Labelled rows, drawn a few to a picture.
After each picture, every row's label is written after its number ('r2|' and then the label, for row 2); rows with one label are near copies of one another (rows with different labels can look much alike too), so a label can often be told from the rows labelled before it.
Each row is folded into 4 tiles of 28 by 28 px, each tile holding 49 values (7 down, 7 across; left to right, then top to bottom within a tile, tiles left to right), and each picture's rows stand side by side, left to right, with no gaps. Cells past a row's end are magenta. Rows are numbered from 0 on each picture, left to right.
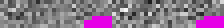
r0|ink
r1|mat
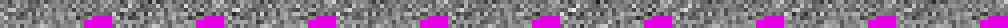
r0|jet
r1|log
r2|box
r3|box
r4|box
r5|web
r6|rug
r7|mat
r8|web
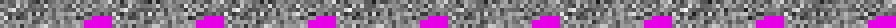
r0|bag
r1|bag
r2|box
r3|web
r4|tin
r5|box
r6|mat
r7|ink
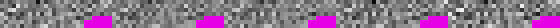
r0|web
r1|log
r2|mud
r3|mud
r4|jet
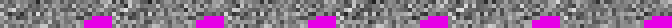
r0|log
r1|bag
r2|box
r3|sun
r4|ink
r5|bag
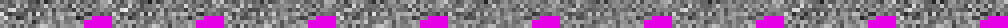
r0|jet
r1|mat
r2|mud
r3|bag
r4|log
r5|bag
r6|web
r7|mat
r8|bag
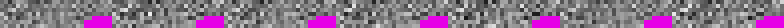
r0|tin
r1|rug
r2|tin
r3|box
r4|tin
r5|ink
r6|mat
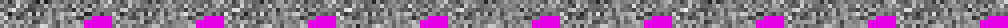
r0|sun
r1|box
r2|mat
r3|ink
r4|web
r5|bag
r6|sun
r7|box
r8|rug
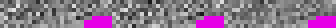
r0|rug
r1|mud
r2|mud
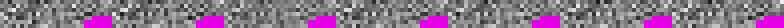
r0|tin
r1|ink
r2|box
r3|mud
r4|sun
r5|mud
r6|mud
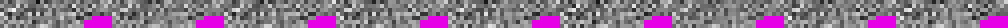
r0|sun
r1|mat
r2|sun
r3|bag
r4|mud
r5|tin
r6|rug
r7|bag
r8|jet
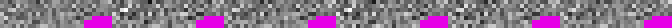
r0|tin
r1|mat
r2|rug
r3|mat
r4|tin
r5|box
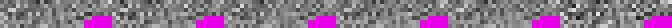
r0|mud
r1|tin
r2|tin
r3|rug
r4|rug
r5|bag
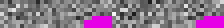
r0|web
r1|log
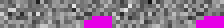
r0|log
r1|tin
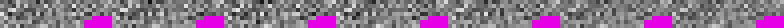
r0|box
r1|mud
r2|jet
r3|mat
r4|rug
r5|rug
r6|log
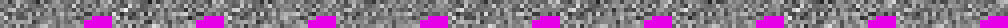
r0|tin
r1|mat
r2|jet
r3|mat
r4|box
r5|rug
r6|web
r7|bag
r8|box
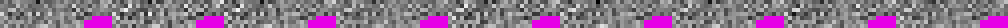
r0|log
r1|mud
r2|web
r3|box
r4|tin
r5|web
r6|web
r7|box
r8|tin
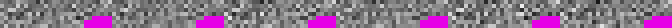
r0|rug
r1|box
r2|bag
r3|bag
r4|box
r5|sun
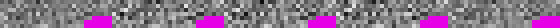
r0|mud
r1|sun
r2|log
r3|mat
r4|jet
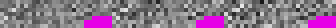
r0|sun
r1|bag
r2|tin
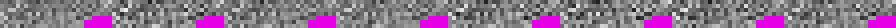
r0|rug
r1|sun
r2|mud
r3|jet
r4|ink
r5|bag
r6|ink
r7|jet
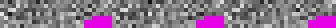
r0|ink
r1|mud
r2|rug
